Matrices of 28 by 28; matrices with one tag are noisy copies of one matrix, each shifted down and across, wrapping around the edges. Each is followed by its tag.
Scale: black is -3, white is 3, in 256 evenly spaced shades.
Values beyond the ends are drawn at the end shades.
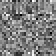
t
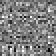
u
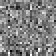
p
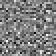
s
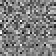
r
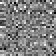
s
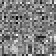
t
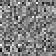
p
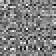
s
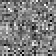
u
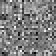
t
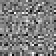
s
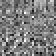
p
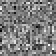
t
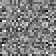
s
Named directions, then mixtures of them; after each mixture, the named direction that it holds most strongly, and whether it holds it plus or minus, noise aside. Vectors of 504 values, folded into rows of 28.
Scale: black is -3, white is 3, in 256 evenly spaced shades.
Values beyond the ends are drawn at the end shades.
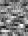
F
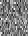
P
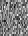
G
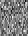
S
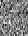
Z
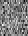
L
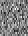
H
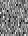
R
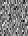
L, plus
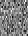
S, minus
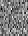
S, plus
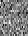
Z, plus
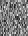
G, plus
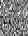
Z, minus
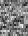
F, plus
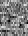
F, minus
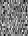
L, plus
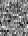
F, minus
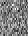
H, plus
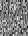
G, minus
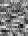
F, minus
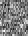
F, plus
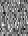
H, plus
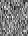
S, plus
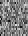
P, minus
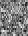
S, minus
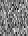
H, minus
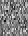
S, plus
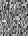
G, minus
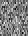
L, plus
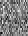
P, minus
